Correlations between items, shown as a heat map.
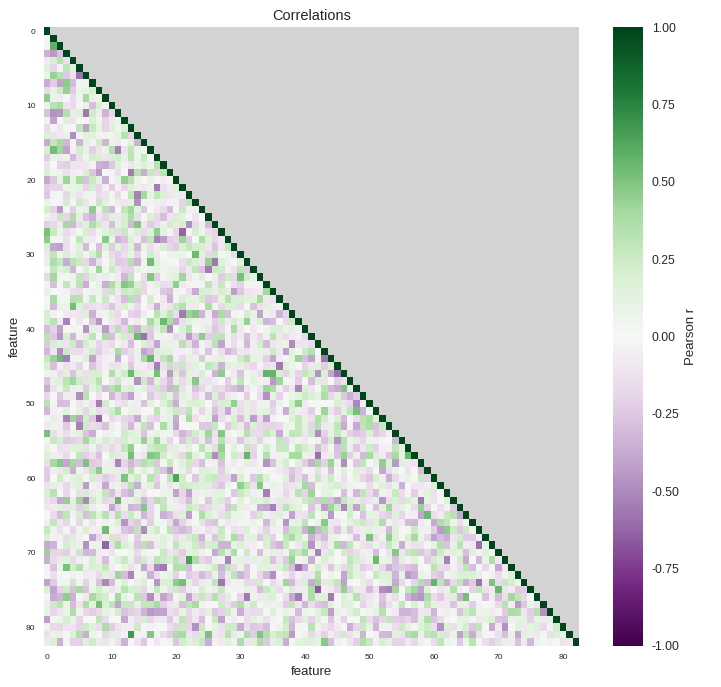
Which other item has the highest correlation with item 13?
81
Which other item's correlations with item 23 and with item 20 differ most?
60
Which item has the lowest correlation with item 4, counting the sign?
14
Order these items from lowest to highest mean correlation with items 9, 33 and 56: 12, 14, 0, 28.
12, 14, 0, 28
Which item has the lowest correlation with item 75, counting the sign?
42
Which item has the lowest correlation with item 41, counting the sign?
15
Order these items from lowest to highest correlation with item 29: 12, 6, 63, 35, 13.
35, 6, 12, 63, 13
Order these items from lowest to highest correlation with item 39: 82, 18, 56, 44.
82, 56, 44, 18
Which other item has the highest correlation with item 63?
11
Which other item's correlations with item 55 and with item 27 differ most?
54
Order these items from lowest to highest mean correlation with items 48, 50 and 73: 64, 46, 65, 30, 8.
30, 8, 64, 46, 65
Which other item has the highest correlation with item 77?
8
